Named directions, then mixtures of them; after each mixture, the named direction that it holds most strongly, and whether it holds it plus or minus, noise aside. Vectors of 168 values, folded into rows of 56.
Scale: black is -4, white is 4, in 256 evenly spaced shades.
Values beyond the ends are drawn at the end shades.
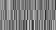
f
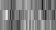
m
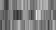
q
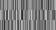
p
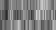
q, plus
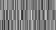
p, plus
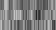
q, minus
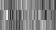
m, plus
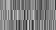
f, plus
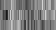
m, minus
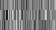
p, plus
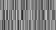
p, plus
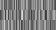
p, minus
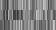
q, plus
